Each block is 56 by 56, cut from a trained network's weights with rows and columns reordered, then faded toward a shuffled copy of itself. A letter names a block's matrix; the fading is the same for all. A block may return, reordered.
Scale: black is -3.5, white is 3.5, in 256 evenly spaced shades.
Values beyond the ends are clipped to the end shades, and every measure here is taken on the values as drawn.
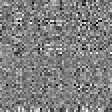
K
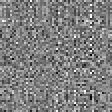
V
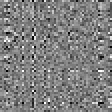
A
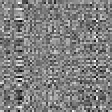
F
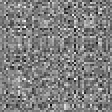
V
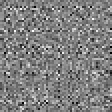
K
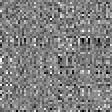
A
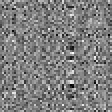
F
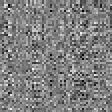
V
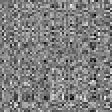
V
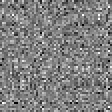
K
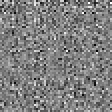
K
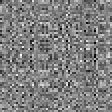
V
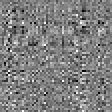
A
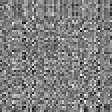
V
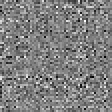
K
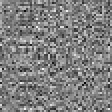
V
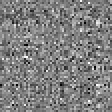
K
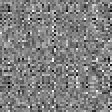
A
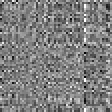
F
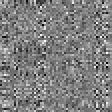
A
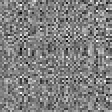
F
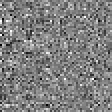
K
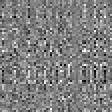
A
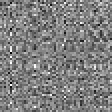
V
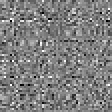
K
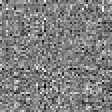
K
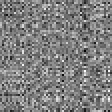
V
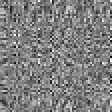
F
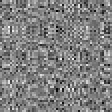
V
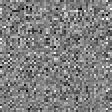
K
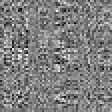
F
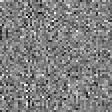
K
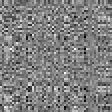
V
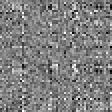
A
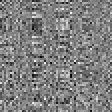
F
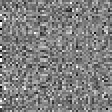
V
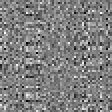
A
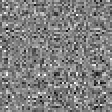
K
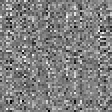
A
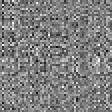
V
